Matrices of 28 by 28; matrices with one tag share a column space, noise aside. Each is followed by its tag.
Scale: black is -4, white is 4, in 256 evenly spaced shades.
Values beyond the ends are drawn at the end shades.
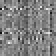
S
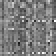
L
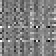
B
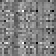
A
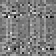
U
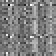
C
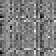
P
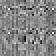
S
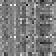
C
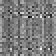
U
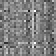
A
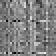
L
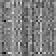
L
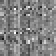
S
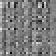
L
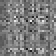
P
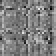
S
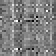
P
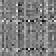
P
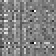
A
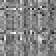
S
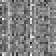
C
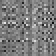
B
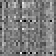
L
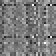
C
